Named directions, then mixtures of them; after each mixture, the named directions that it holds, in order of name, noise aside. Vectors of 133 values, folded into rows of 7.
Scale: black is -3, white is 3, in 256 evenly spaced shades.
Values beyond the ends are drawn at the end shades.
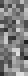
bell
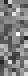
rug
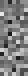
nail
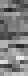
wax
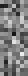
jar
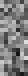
bell.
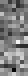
jar, nail, wax.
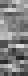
wax.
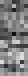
jar, wax.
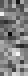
bell, nail, wax.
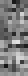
jar, wax.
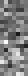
bell, rug, wax.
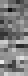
wax.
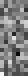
bell, jar, nail.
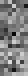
jar, rug, wax.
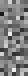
nail.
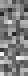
bell, nail, wax.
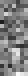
bell, wax.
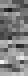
wax.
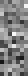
jar, nail, wax.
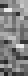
jar, wax.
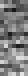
wax.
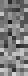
nail, wax.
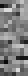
bell, jar, wax.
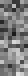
bell, jar, wax.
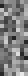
bell.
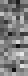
jar, nail, wax.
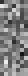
jar.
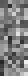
bell, rug.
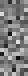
nail.
